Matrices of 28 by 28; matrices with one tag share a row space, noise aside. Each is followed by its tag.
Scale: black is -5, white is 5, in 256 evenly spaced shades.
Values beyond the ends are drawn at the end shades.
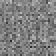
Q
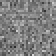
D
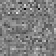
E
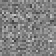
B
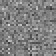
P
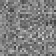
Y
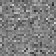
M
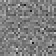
Y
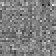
D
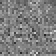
P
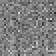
Y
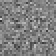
M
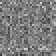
D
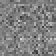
Y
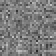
P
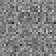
Y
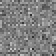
D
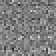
Q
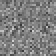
Q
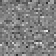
M
